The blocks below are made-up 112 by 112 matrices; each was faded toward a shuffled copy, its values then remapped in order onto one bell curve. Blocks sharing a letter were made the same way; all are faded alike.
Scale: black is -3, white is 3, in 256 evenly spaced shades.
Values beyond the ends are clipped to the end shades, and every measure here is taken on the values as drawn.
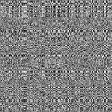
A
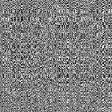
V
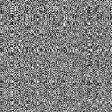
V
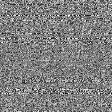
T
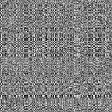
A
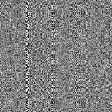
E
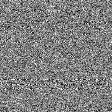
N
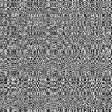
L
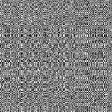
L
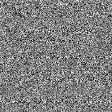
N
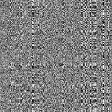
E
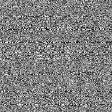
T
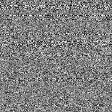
T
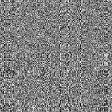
V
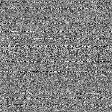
T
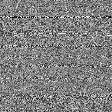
T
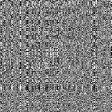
E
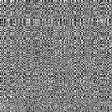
L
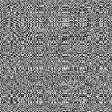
A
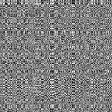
A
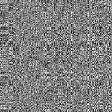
V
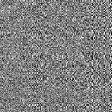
V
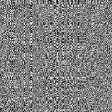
E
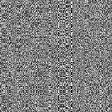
E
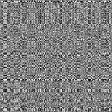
A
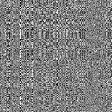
E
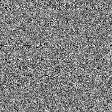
N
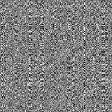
V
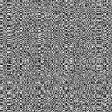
L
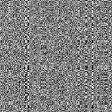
E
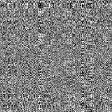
V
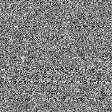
T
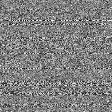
T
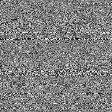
T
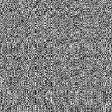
V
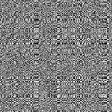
A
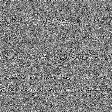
N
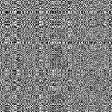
A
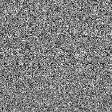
N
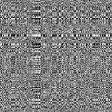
A
